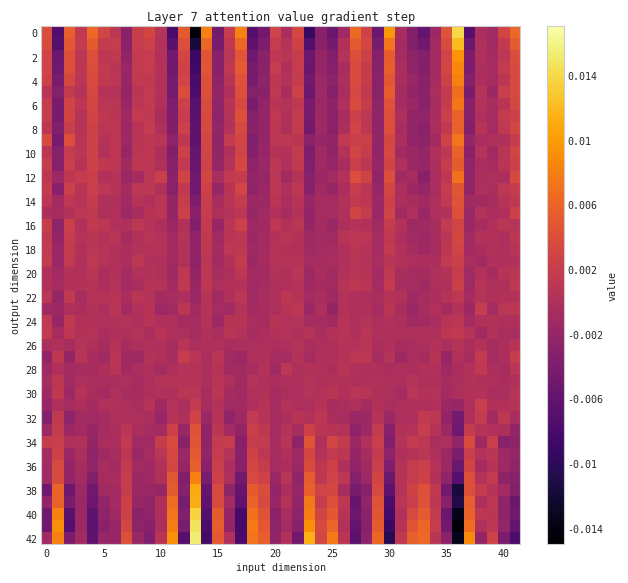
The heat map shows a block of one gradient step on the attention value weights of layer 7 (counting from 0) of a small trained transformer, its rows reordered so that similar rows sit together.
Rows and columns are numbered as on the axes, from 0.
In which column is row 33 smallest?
36
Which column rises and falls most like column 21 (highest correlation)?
26
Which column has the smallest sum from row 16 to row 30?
13
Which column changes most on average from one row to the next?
0
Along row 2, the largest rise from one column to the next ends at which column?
14
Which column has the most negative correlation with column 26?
40
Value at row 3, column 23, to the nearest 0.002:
-0.006
